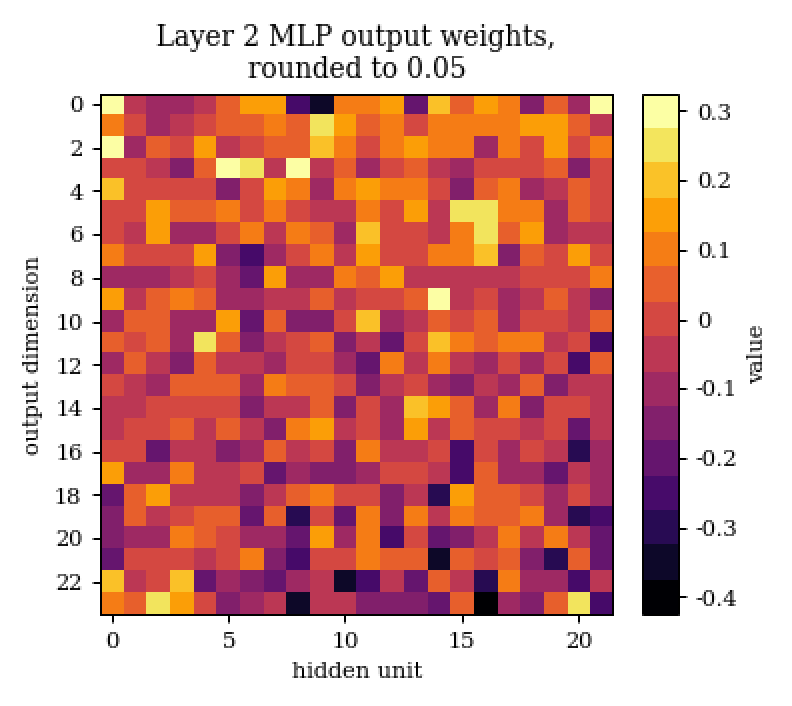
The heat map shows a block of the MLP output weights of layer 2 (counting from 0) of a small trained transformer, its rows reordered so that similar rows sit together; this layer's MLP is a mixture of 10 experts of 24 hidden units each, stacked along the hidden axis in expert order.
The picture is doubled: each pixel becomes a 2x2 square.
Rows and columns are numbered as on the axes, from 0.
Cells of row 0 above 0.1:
7
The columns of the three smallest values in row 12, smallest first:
20, 11, 3
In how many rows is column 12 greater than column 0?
4
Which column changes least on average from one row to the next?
1
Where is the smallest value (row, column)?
23, 16
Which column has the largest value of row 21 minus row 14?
6
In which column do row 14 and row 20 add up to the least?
12
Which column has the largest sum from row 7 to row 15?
14
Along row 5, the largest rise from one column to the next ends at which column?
15
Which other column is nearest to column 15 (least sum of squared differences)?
2
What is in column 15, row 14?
0.05
